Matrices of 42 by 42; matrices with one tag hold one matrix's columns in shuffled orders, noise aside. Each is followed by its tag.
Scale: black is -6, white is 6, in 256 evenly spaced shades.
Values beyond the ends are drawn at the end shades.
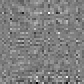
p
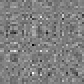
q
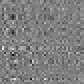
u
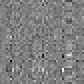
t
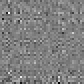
p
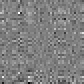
p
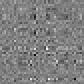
u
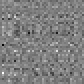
q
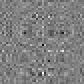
q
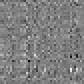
t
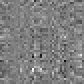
t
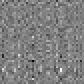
t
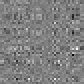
u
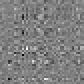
u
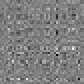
u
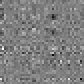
u
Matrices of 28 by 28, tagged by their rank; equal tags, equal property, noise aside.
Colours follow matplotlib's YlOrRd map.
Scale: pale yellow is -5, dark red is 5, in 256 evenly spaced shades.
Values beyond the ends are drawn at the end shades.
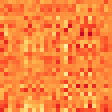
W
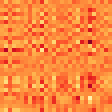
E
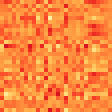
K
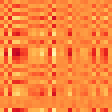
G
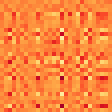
E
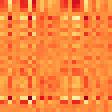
G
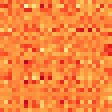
W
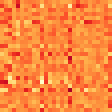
W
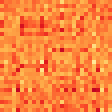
W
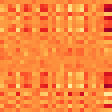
G
